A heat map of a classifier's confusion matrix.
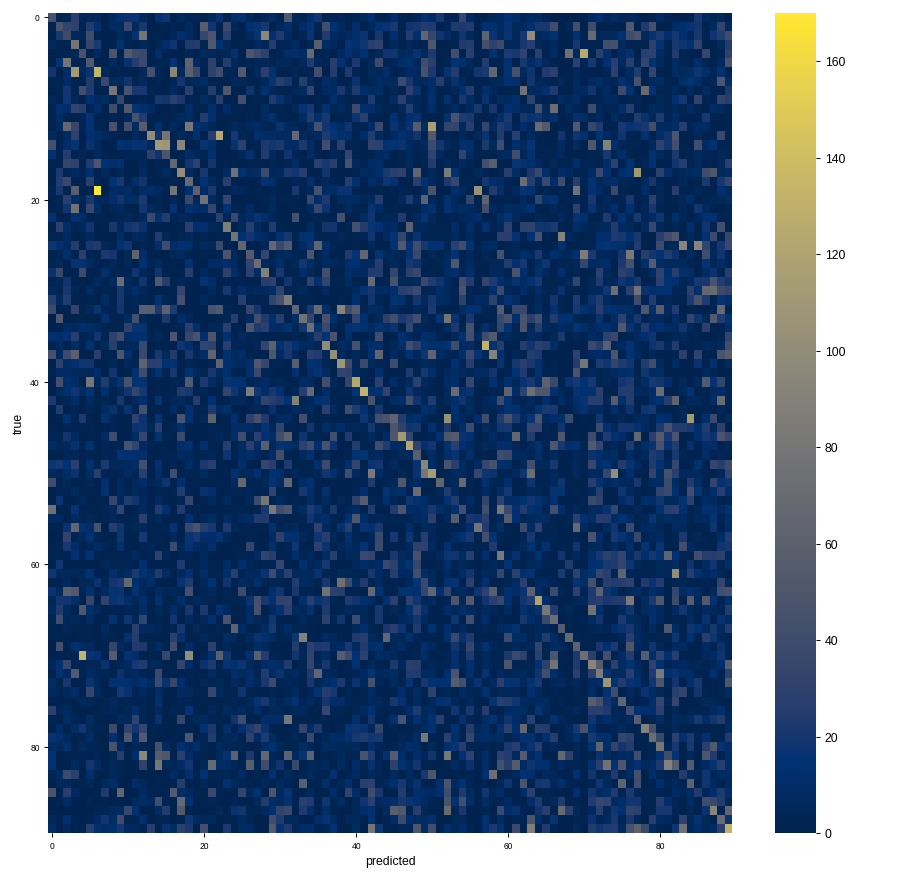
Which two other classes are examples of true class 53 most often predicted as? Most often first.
28, 41
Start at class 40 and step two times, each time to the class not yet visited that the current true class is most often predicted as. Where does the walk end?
2
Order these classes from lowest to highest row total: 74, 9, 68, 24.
74, 9, 68, 24
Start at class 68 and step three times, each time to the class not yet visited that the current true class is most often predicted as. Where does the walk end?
48
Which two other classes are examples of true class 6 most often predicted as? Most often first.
3, 16
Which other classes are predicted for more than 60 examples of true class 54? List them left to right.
0, 29, 59
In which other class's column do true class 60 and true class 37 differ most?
58
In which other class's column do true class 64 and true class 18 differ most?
76
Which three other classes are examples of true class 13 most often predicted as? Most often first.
22, 15, 32
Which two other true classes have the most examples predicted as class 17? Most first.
14, 86
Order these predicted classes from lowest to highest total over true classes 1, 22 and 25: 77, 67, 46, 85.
67, 77, 46, 85
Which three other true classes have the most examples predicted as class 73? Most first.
14, 82, 36
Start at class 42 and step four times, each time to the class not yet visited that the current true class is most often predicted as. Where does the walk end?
4
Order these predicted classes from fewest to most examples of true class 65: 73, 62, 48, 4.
73, 62, 48, 4
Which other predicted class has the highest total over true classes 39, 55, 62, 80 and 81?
12
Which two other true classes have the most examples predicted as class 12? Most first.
81, 2
